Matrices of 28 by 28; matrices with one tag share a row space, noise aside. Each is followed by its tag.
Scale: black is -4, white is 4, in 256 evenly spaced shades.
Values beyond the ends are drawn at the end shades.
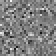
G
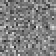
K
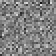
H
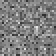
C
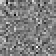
K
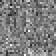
G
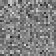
G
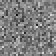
C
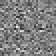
C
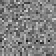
C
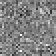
H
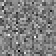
C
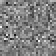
K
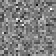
C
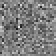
C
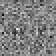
C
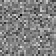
H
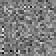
C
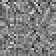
K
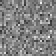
H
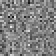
G
